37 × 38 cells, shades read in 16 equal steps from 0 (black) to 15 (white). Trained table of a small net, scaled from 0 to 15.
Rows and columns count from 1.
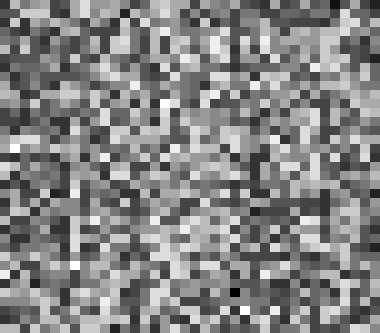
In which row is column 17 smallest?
19
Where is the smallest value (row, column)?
33, 24
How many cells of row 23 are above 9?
9
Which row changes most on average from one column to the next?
35
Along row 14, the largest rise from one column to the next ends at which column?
17
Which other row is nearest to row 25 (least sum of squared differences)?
27
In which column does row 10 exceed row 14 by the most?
26
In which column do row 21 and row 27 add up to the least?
3
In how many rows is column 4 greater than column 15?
18
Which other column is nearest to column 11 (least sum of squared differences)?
5
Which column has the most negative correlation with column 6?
23
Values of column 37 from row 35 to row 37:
3 5 12
